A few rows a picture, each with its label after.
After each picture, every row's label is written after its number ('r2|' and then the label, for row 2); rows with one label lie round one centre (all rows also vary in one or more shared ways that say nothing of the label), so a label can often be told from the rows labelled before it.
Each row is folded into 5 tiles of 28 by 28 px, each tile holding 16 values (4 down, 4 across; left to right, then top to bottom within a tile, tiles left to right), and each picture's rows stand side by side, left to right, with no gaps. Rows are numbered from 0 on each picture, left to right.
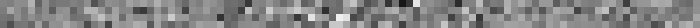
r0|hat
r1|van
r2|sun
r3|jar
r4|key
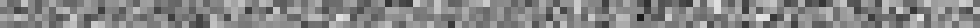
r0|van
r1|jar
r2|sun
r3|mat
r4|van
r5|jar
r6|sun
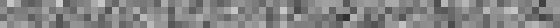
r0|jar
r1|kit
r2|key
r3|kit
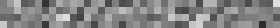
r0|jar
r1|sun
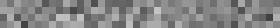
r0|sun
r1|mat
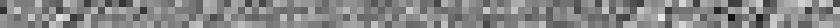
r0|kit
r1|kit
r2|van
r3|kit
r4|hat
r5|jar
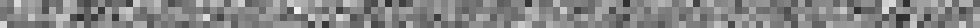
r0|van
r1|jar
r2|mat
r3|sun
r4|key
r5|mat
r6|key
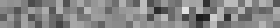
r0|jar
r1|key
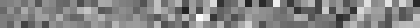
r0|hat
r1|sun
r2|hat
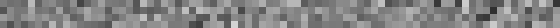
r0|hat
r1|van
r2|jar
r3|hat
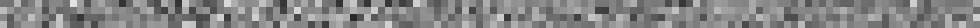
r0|key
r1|sun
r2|kit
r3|sun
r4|sun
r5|mat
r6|key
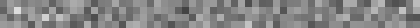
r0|mat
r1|sun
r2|kit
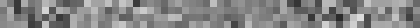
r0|kit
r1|key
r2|sun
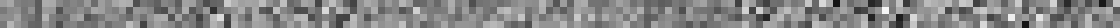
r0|mat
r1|sun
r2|van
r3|hat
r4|van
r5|hat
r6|jar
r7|key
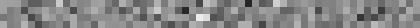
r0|jar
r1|sun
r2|van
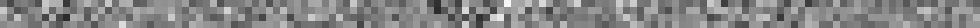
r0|key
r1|hat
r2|key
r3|sun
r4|jar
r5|jar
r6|hat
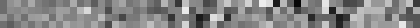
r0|hat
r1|mat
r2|kit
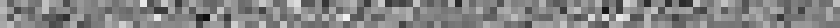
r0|key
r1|van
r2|jar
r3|hat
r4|kit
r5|van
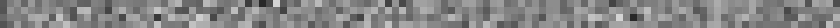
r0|hat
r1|sun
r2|kit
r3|key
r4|hat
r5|mat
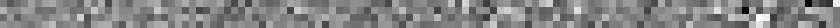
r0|sun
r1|mat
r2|mat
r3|hat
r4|mat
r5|sun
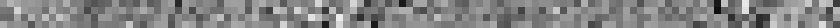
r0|mat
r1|sun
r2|key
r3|van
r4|kit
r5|kit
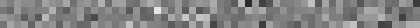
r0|mat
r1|mat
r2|hat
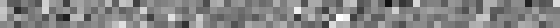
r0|key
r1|key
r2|sun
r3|sun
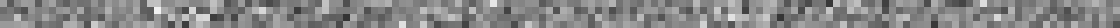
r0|van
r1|mat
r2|key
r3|key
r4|sun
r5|van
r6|jar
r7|van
